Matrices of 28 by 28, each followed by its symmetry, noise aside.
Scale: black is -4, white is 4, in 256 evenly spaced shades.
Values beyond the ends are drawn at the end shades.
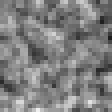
antisymmetric.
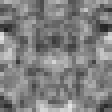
mirrored left to right.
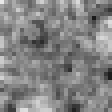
symmetric.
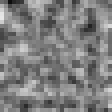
antisymmetric.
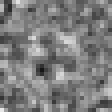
symmetric across the other diagonal.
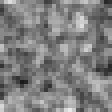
antisymmetric.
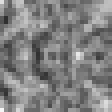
mirrored top to bottom.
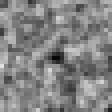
symmetric.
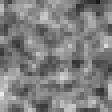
antisymmetric.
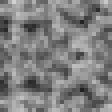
mirrored top to bottom.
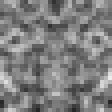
mirrored left to right.
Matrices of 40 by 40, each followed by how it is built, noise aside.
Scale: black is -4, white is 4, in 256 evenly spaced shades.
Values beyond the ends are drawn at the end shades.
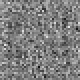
blocks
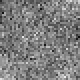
smooth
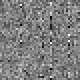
uneven columns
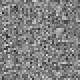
repeating rows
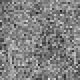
smooth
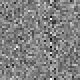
uneven columns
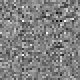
low rank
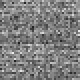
blocks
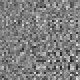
low rank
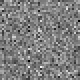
uneven columns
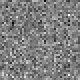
uneven columns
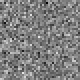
repeating rows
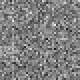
repeating rows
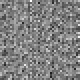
repeating rows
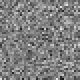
low rank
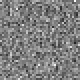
blocks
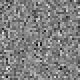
uneven columns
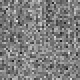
blocks
